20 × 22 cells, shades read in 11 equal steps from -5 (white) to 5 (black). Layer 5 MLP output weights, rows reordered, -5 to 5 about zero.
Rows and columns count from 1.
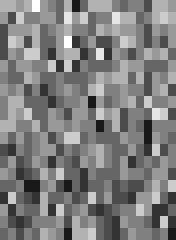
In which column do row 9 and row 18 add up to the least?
19
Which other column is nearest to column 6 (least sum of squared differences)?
18
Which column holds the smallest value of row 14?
13
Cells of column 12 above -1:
13
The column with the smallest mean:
20
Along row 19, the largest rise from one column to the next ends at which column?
22
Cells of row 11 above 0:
6
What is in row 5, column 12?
1
